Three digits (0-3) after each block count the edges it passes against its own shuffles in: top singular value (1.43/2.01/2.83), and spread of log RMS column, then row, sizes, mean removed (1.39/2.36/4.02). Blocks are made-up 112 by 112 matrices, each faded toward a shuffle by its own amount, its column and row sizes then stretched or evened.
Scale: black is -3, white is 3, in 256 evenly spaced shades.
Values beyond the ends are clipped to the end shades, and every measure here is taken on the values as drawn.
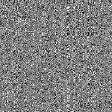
2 2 1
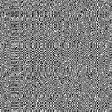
3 2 1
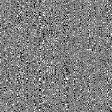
2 2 1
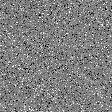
0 0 0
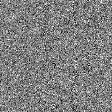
0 1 0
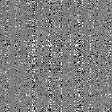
1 3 2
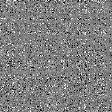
0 2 2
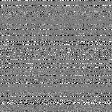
1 1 3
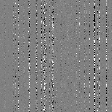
2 3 0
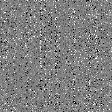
0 2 1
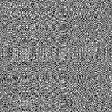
3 1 0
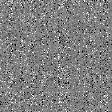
0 2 1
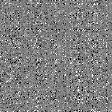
1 2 2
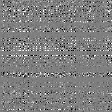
1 2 3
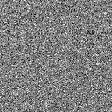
1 0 0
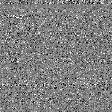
1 0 2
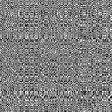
3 1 2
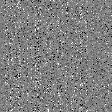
0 2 0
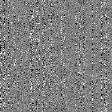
1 3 1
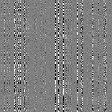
3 3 1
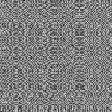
3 0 0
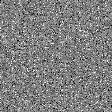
0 1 0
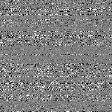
1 1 3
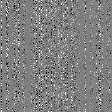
0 3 0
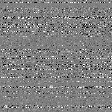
0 1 3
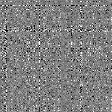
2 2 2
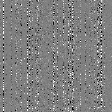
1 3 0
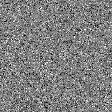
1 0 1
